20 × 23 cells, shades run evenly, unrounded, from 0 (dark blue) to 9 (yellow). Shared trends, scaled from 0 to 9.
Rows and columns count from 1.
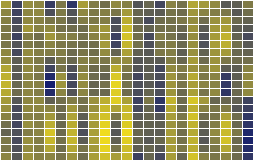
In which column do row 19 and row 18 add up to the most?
10
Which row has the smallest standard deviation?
8
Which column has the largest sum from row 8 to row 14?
11
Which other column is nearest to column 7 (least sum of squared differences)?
5
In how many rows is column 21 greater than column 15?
17
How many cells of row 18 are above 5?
9
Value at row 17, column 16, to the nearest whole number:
6
